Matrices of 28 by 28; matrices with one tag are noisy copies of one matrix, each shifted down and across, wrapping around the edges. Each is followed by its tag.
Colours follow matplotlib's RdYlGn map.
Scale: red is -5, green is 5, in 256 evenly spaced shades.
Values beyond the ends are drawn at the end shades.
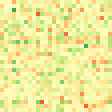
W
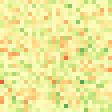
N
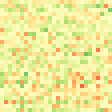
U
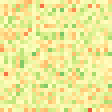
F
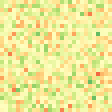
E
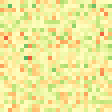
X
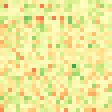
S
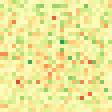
U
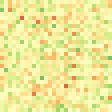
X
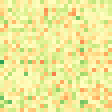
E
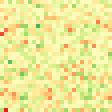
W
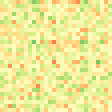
W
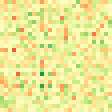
E
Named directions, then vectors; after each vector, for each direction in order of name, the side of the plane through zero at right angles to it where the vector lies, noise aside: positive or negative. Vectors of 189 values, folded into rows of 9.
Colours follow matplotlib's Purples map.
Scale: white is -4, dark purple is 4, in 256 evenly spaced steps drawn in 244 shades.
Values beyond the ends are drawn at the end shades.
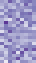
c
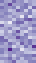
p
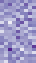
positive, positive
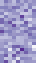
negative, negative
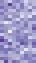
negative, positive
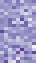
negative, negative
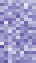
negative, negative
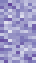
negative, positive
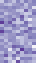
negative, negative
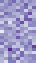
positive, positive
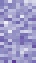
negative, positive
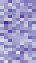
positive, negative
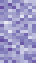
negative, positive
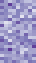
negative, positive
